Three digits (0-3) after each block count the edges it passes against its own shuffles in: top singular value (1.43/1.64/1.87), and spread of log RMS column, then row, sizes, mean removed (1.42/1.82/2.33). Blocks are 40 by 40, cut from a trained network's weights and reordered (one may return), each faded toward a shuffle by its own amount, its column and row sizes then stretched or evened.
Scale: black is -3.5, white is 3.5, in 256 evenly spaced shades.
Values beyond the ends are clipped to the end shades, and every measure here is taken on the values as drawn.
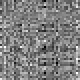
3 3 2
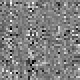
0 3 2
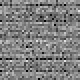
3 2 1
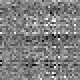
3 2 1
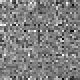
1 2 3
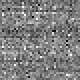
1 2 0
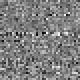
0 1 3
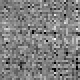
2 3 0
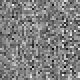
1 2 0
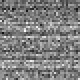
3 0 1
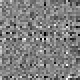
2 1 2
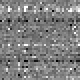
3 2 2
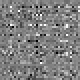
1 2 3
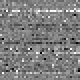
2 0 3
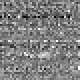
1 0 3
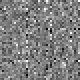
1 2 0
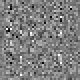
1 2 1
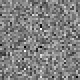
0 1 0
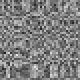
3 0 1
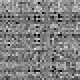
3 3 0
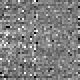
0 2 0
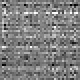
3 3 2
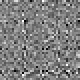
2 2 2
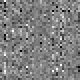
1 3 0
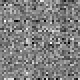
2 1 3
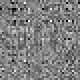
3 2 1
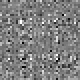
1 3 3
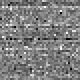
2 0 1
